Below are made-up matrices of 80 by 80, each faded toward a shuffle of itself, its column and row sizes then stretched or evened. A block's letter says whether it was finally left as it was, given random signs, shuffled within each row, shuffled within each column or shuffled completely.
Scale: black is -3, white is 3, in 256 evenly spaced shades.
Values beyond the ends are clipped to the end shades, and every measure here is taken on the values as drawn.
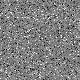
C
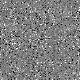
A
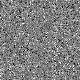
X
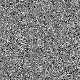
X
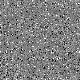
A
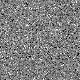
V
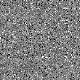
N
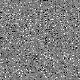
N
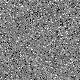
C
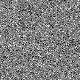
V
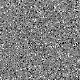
A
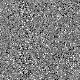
A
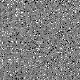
N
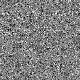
V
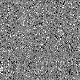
N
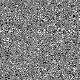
A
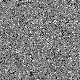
V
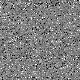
V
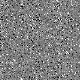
A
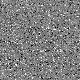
V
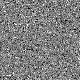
V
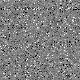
A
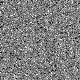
C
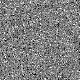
X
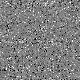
V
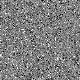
X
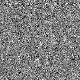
A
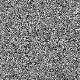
A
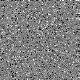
N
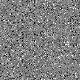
N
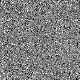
A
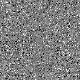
A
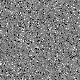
X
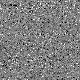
V
